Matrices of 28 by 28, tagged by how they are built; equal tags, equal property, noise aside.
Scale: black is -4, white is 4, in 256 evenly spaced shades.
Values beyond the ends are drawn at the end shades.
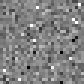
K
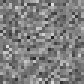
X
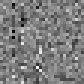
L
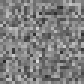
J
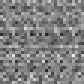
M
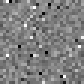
K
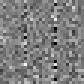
L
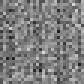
J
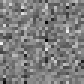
L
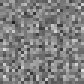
J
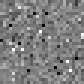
K
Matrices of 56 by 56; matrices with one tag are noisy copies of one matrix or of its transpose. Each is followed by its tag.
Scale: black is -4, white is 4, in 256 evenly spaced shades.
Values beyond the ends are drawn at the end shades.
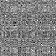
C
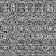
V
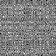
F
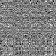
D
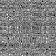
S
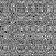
V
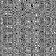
V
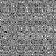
V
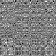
D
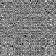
D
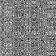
C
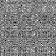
C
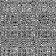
C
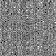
S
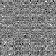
D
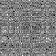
S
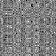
V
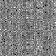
S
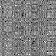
C
